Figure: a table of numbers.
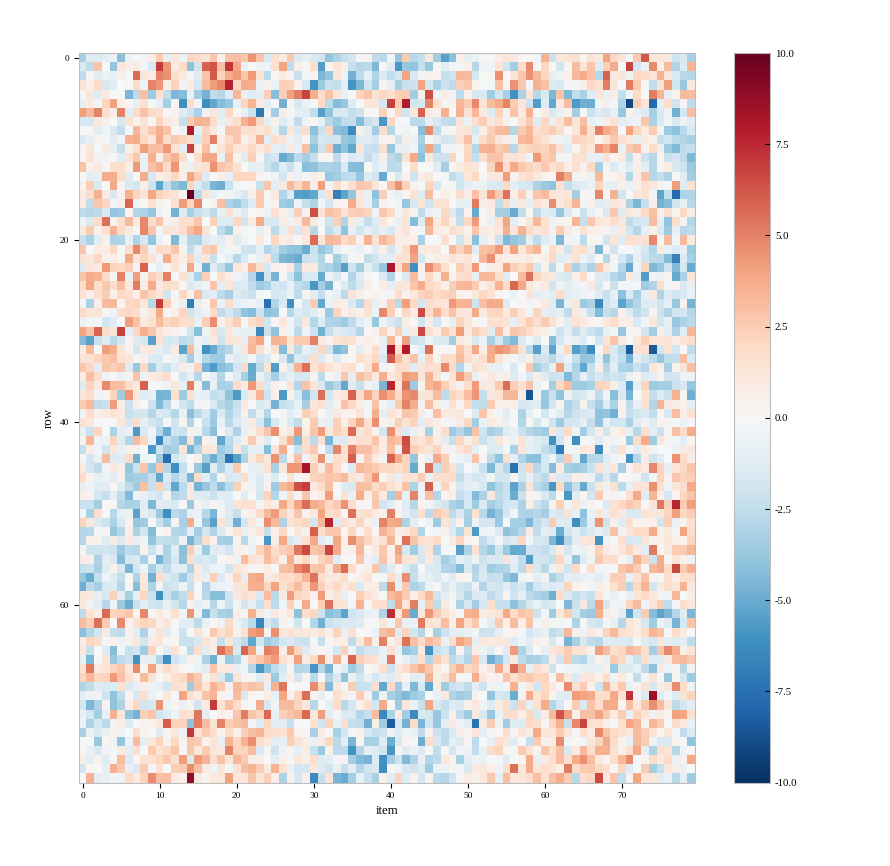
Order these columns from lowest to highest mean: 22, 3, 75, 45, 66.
66, 75, 3, 22, 45
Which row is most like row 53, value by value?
43
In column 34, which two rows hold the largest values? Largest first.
56, 49
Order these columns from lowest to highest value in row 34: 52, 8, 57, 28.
57, 52, 8, 28
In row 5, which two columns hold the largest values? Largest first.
42, 40
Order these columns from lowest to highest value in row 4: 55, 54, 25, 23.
25, 55, 54, 23
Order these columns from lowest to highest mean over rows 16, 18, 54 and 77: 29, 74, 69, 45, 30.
45, 30, 69, 29, 74
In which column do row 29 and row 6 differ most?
23
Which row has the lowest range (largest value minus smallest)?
26
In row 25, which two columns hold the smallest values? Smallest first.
30, 32
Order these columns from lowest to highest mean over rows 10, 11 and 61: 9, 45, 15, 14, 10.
15, 10, 9, 45, 14
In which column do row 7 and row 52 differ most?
39
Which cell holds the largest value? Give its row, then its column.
15, 14
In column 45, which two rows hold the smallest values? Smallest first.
65, 69
